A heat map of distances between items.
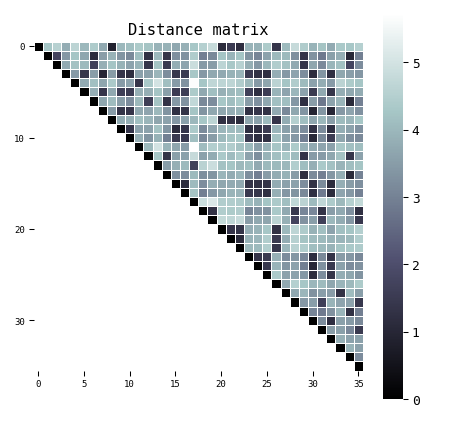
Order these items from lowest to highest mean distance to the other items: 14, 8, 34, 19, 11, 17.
14, 34, 8, 19, 11, 17
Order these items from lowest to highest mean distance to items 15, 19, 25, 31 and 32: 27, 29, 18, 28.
18, 28, 29, 27
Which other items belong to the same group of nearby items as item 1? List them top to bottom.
2, 6, 12, 14, 29, 34
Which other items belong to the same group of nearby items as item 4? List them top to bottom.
11
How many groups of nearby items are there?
7
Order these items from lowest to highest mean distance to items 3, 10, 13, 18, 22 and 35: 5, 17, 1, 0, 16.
16, 5, 1, 0, 17
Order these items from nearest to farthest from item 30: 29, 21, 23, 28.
23, 29, 28, 21
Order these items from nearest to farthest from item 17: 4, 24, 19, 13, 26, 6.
13, 24, 26, 6, 19, 4
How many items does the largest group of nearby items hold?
12
